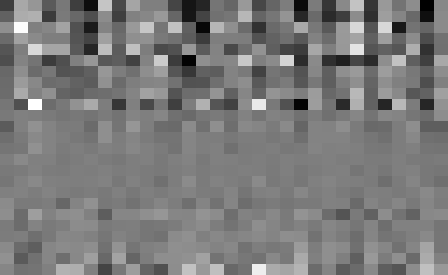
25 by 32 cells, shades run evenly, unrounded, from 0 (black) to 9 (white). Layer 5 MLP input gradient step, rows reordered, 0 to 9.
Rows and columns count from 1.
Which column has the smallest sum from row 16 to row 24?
26
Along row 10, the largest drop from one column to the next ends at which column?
4
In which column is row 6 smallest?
14
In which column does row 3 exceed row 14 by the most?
2
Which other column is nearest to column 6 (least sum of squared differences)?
20
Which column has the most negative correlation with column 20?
8
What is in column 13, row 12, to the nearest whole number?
4
